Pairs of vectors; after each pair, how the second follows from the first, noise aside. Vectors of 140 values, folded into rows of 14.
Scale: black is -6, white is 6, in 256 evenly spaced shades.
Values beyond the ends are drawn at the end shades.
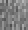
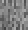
reversed, negated.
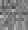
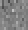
partly zeroed.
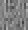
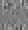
reversed, partly zeroed.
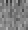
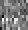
wrapped around, negated, scaled up.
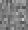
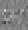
reversed, partly zeroed.
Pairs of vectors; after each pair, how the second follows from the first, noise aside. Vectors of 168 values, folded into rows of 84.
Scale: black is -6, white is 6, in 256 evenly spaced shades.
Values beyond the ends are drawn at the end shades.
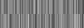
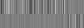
reversed, partly zeroed.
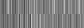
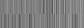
reversed, negated, shrunk.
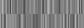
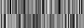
scaled up.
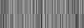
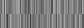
shuffled.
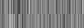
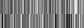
wrapped around, negated, scaled up.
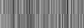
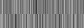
shuffled.
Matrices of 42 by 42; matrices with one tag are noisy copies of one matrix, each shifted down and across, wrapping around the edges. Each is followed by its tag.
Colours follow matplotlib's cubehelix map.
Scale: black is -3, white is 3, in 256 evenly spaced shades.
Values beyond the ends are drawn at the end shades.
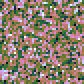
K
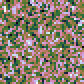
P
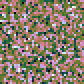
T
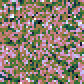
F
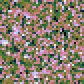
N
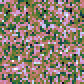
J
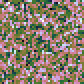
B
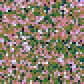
B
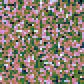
T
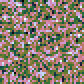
J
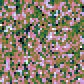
P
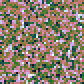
T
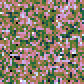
F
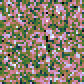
K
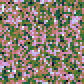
P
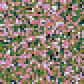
J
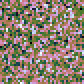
B
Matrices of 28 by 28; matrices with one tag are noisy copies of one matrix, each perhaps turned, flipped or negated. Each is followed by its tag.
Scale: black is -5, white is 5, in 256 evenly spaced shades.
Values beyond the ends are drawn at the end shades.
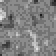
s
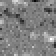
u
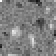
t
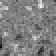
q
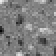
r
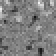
q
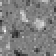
t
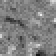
s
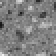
r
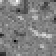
s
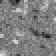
s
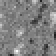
u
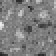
r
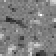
s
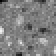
r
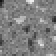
r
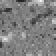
u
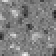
r
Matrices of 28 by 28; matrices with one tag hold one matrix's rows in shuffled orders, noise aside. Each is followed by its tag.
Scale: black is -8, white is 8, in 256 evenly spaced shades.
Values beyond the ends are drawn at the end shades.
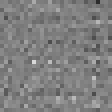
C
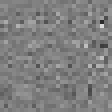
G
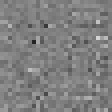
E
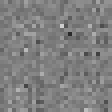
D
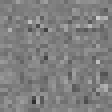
E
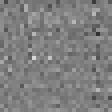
C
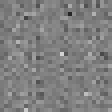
D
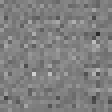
C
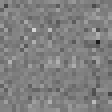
C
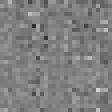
E
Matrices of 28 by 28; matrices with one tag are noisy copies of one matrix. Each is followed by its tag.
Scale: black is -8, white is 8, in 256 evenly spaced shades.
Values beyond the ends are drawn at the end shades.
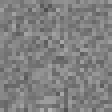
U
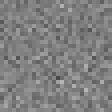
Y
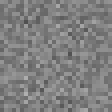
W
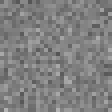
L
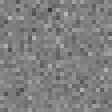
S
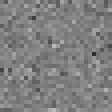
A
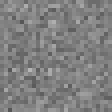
A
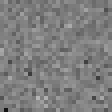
L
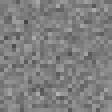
W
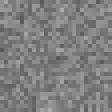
U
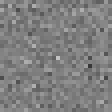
S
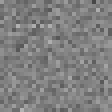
S
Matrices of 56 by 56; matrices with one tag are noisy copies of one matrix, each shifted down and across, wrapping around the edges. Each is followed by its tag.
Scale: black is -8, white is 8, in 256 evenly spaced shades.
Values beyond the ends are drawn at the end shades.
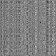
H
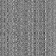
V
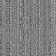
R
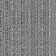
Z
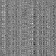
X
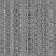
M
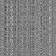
H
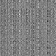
Z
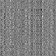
V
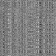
X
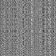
H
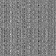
Z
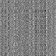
V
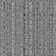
H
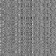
V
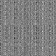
Z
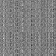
Z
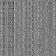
V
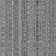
M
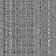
H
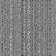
H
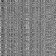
X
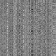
M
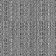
Z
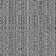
Z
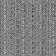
Z
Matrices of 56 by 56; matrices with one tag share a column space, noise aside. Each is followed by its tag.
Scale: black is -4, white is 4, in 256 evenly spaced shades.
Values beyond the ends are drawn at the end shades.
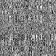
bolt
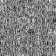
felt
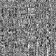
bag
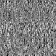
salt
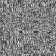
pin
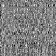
bag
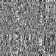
bolt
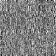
felt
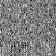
bag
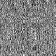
pin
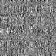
felt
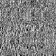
salt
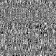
salt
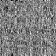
felt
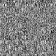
pin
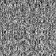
pin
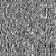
bag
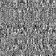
salt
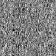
bag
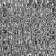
pin
